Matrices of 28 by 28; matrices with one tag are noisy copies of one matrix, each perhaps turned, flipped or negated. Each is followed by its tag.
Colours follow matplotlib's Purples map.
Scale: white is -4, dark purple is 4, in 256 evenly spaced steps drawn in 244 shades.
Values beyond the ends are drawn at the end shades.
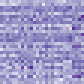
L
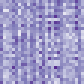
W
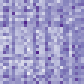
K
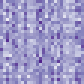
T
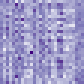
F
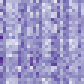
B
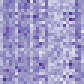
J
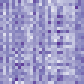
F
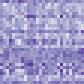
J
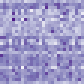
J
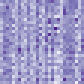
W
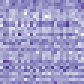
F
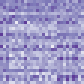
K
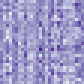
T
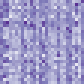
T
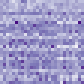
K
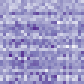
K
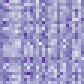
T
